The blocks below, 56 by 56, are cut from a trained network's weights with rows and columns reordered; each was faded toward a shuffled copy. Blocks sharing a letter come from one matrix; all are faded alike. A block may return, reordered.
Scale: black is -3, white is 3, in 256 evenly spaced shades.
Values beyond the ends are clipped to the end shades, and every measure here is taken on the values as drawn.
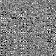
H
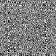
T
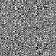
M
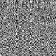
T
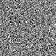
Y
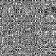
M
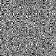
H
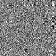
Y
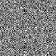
T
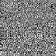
M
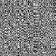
M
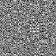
M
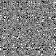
H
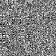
Y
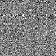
Y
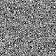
Y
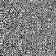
T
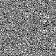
Y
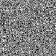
Y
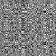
M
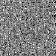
H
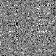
H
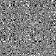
H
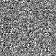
Y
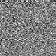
T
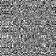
M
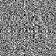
T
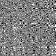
H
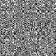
M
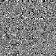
H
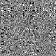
H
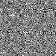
H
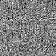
T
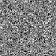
T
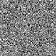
T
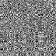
T
